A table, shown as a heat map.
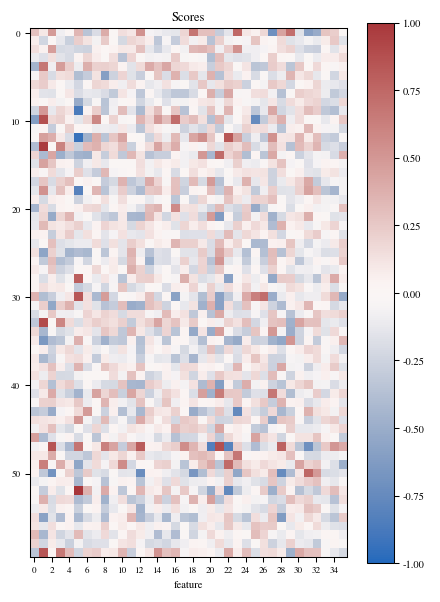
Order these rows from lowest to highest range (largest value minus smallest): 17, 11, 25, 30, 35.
11, 17, 25, 35, 30
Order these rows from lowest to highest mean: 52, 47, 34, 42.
34, 52, 42, 47
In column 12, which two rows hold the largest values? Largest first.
47, 0
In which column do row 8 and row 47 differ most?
5
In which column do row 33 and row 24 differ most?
1
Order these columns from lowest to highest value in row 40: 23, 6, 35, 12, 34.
12, 23, 34, 35, 6
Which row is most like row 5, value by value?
53
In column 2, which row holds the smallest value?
50
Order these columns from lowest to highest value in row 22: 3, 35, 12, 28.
35, 3, 12, 28
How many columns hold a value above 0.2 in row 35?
3
